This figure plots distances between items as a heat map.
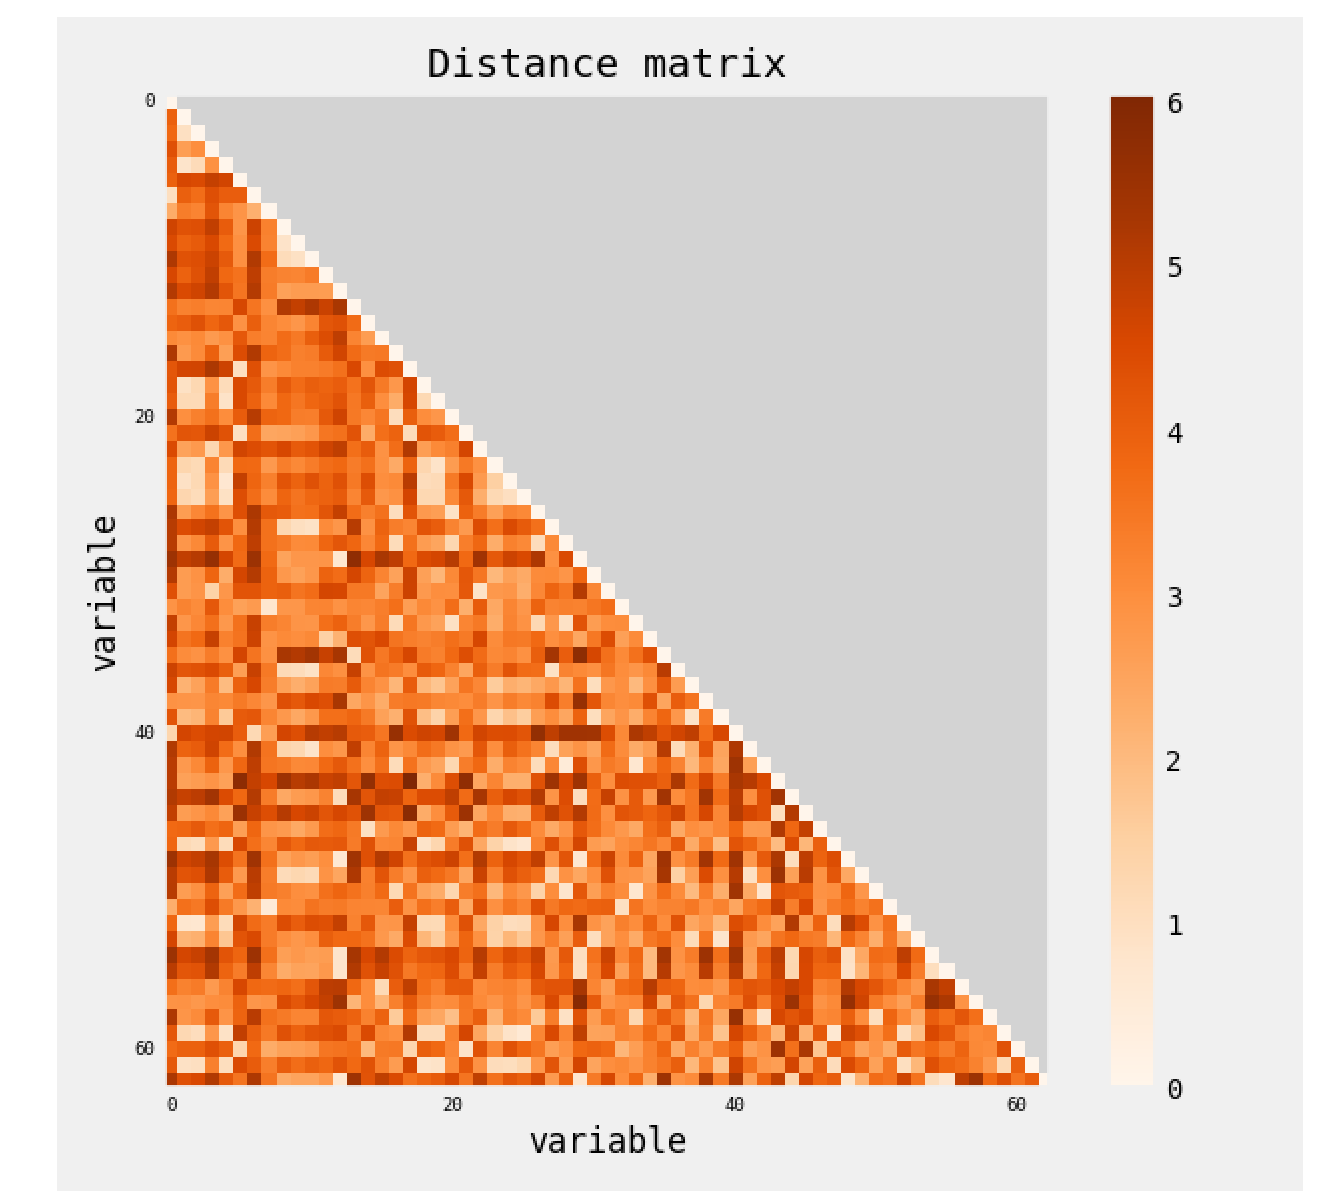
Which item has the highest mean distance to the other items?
40
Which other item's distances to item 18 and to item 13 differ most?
61
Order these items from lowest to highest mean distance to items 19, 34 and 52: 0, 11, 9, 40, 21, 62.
11, 9, 62, 21, 0, 40
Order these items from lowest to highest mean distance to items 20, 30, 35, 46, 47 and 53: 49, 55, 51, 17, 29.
51, 49, 55, 17, 29
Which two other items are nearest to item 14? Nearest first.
46, 60
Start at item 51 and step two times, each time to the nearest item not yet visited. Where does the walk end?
32
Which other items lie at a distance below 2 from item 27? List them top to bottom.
8, 9, 10, 36, 41, 49
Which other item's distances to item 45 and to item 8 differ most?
43
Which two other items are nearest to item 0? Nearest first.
6, 40
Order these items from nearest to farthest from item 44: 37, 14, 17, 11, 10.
10, 11, 37, 17, 14
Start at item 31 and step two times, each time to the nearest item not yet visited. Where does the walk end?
3
